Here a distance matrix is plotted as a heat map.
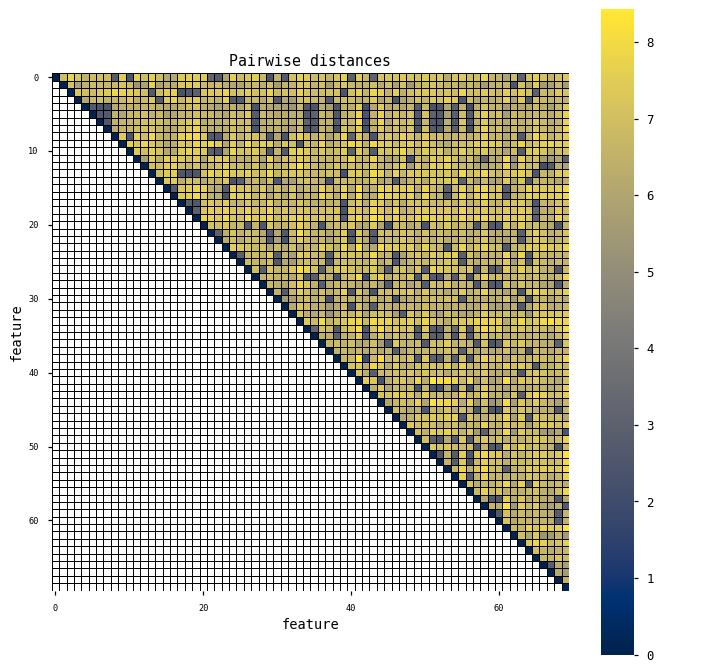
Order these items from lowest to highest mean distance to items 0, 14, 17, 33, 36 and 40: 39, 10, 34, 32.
10, 39, 32, 34
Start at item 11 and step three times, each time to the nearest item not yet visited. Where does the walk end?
58
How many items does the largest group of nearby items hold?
14
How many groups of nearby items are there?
12
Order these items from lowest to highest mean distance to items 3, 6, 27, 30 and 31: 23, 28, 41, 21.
21, 28, 23, 41
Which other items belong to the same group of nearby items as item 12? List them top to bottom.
66, 67
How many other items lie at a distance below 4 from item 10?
9
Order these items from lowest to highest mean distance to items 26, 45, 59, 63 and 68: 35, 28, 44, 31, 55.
28, 31, 44, 35, 55
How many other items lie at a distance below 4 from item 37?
8
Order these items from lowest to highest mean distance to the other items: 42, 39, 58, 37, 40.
42, 37, 40, 39, 58
